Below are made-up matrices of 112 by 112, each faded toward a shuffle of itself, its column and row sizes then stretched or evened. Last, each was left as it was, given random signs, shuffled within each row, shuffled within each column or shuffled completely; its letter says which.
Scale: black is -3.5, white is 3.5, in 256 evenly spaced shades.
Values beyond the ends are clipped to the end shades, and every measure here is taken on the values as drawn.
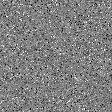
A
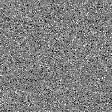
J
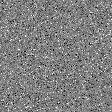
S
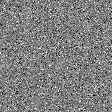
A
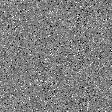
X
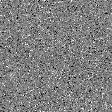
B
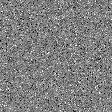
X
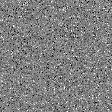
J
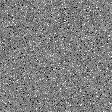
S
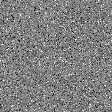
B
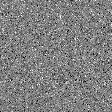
B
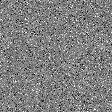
X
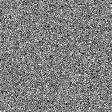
X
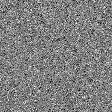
X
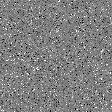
X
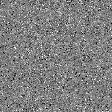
J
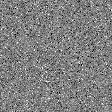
X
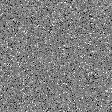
S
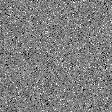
B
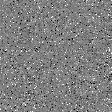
J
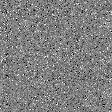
B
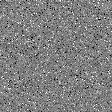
A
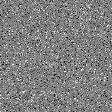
J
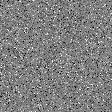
S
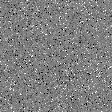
X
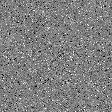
A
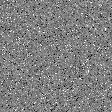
S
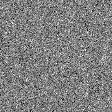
X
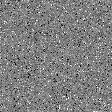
X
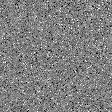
S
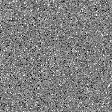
J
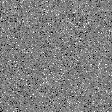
J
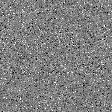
A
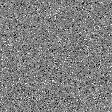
A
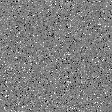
J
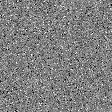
S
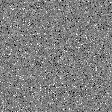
A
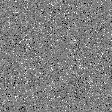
B
